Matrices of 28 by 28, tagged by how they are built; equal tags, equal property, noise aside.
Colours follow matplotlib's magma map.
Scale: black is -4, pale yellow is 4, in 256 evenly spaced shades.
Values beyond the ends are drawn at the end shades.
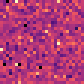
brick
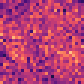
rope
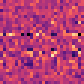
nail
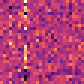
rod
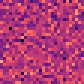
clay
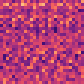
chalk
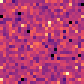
brick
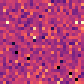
brick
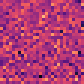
chalk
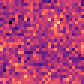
rope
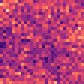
rope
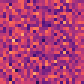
clay
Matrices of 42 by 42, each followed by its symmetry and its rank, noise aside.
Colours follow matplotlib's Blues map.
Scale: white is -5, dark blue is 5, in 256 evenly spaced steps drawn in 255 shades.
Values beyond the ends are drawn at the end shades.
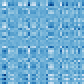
no symmetry, rank two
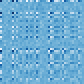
symmetric, rank one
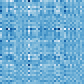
antisymmetric, rank two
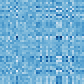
no symmetry, rank two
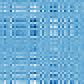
no symmetry, rank one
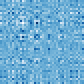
symmetric, rank three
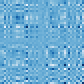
symmetric, rank two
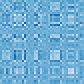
symmetric, rank two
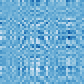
antisymmetric, rank two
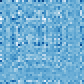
no symmetry, rank three
